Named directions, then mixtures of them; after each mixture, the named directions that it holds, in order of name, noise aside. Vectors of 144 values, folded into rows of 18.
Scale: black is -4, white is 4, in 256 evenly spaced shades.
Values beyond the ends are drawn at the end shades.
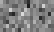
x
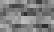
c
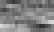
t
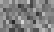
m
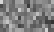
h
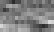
t.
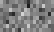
x.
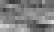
t.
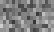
m, t.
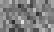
m.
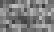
c, x.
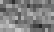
h, t.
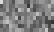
h.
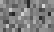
x.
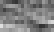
t.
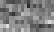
t, x.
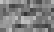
c, h.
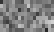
h.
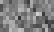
h, m.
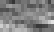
t.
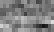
c, t.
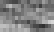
t.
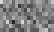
h, m.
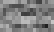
c.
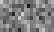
m, x.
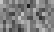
m, x.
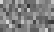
h, m.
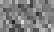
m.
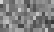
h.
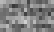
c, x.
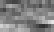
t.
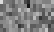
h, x.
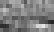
c, t.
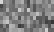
h.
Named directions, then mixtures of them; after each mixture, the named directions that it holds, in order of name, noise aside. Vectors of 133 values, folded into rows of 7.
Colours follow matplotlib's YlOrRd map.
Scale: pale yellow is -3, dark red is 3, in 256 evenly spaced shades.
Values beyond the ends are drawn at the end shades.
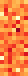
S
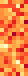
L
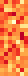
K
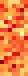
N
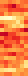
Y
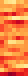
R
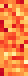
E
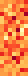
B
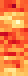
R, Y.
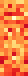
B, E, R.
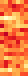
Y.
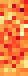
B, N, Y.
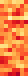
L, N, R.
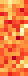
B, N, R.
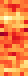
Y.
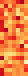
E, S.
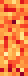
K.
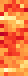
Y.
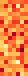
E, L.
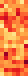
E, Y.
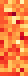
K, R.
